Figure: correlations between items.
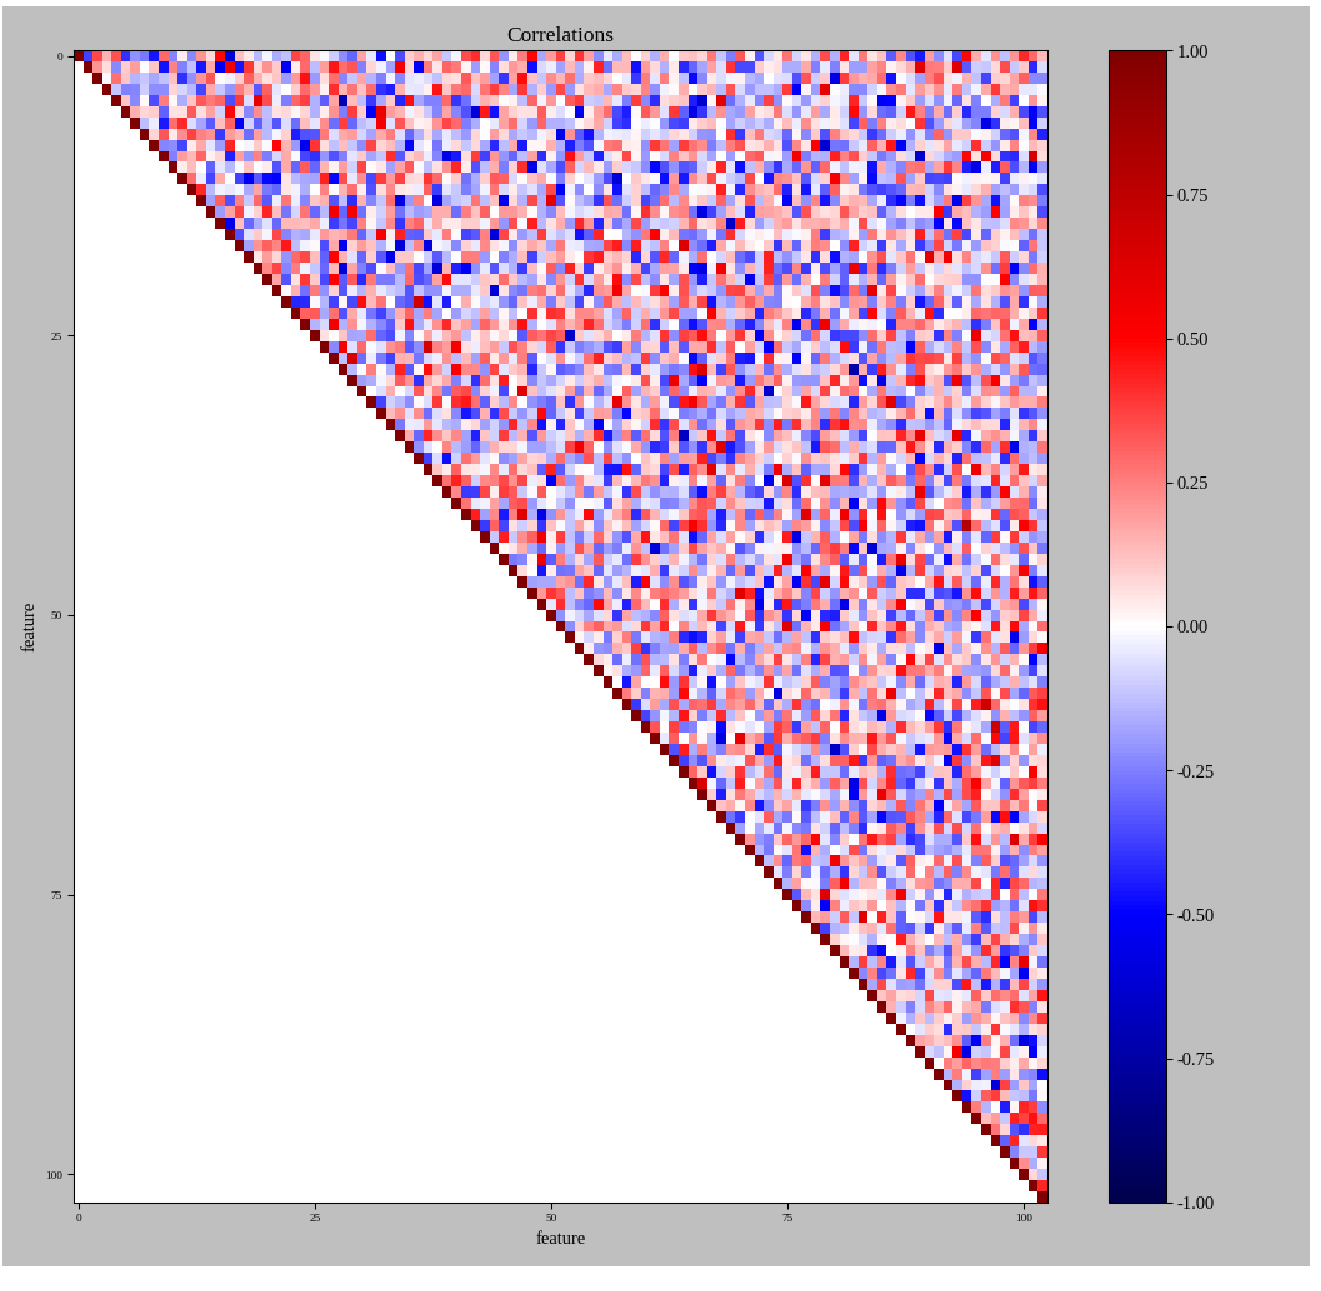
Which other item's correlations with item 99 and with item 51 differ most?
26
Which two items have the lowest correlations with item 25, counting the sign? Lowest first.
52, 72
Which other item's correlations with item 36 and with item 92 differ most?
98
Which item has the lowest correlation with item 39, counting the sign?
9
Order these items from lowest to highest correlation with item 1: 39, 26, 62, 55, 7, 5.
62, 7, 5, 26, 39, 55
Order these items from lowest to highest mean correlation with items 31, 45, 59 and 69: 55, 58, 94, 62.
94, 58, 62, 55
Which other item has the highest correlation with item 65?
66
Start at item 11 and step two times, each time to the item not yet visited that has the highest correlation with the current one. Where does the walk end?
72
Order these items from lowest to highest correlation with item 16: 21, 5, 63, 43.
63, 43, 21, 5
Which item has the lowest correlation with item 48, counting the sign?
10
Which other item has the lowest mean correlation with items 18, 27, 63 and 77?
11
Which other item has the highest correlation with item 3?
79
